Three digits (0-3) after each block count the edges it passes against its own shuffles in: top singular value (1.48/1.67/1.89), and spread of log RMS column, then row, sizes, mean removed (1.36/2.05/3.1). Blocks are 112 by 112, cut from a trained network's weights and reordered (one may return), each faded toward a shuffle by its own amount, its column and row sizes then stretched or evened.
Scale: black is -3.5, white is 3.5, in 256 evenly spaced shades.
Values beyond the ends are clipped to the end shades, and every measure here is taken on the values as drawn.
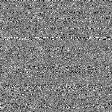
0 0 3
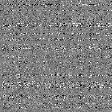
0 2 3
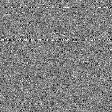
3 1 2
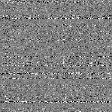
1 1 3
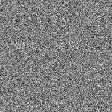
2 0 1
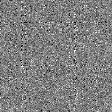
2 2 1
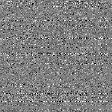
0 2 3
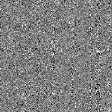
2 3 1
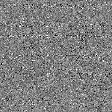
1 1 2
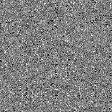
0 2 1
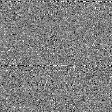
2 1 2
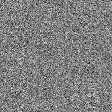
2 1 0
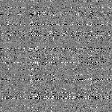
2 2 3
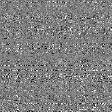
1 2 3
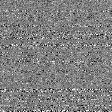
0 0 3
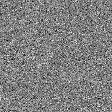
1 0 1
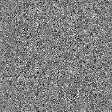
0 2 1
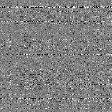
2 2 3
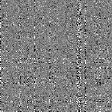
3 3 2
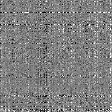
3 2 3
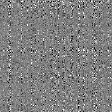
2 3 2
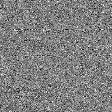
0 0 2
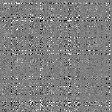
3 3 3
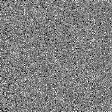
1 2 0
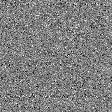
0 0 1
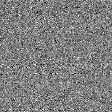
0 0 2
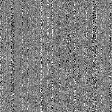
1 3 0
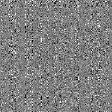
1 3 2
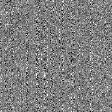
1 3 0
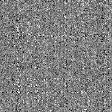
0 2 2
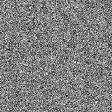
0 1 0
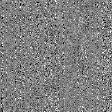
0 3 1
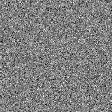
1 0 1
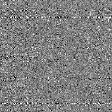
3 2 2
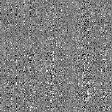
0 3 2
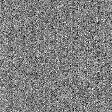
0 1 0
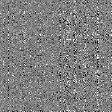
1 3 2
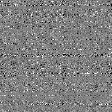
0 2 3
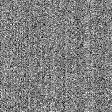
1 0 1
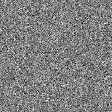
1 0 1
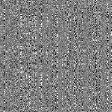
3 3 1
